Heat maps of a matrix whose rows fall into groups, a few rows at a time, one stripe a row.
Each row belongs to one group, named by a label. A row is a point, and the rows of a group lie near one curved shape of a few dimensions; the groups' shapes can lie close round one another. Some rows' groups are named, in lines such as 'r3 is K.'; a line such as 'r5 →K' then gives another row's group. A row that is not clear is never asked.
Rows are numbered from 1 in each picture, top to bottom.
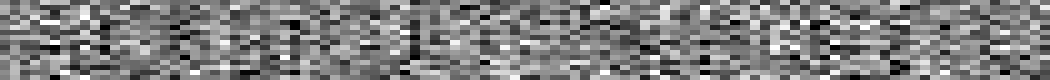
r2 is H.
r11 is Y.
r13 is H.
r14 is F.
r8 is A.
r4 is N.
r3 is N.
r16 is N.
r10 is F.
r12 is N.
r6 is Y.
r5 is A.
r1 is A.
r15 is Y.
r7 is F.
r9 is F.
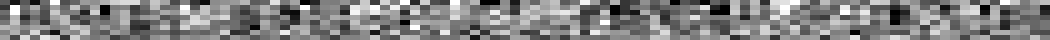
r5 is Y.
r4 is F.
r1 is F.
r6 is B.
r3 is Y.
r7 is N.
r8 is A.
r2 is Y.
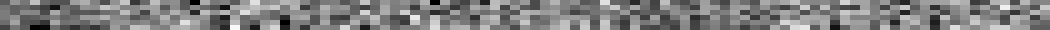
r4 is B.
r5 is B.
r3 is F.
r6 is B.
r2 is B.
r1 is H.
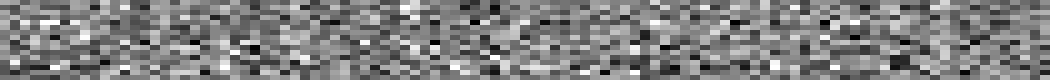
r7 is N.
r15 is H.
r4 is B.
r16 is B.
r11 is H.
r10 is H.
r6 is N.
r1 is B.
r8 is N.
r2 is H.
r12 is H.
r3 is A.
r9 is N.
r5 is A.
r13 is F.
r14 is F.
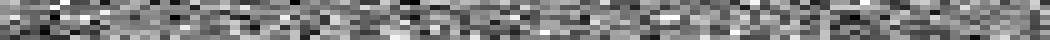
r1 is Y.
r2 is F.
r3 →B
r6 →B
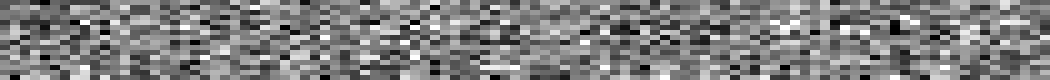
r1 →B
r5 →F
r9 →F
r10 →F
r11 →H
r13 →N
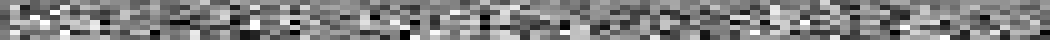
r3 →F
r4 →N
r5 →A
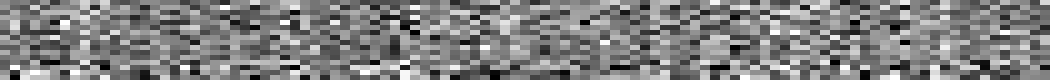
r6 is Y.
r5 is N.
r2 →H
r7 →F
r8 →N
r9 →H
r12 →B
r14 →Y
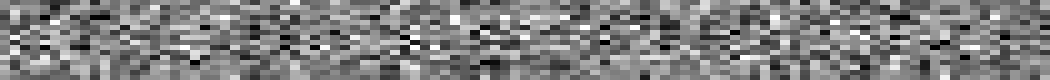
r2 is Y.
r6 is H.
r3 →Y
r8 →Y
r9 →A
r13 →A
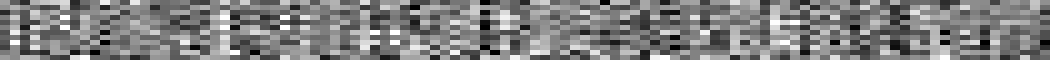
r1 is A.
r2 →Y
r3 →H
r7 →Y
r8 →H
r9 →Y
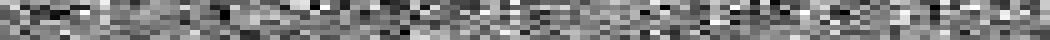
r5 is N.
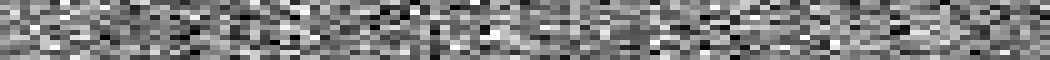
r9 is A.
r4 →Y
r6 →N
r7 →H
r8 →A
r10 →F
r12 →A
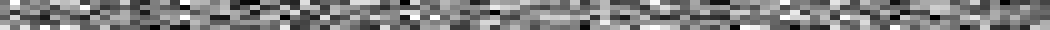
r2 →A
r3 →H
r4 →B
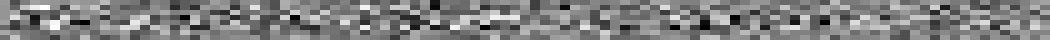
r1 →N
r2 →A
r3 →B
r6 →F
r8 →H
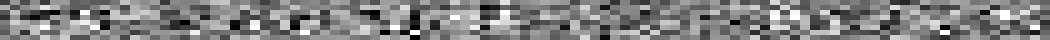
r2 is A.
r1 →F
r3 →F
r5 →A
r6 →A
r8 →A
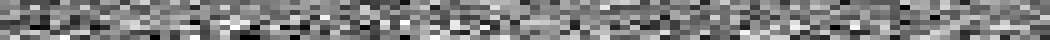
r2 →H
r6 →B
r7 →N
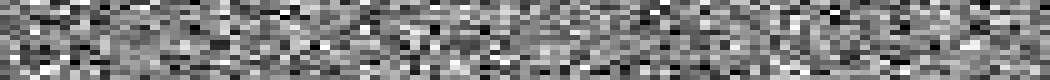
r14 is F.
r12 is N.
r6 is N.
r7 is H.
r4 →B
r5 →F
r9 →B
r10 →B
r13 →F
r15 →A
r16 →H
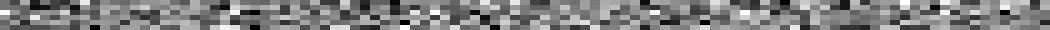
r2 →B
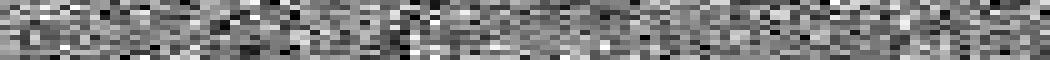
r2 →A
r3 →Y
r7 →B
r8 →H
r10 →Y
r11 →B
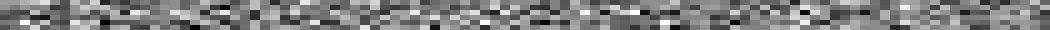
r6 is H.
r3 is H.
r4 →B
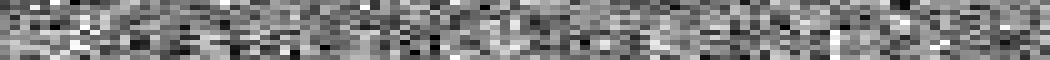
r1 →F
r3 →B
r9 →Y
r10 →A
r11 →A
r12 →F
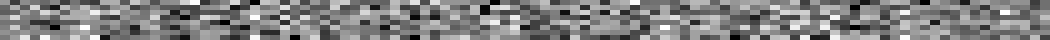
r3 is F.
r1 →H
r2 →N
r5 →B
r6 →N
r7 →A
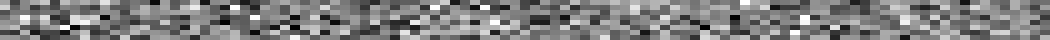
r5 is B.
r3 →H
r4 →A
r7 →B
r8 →H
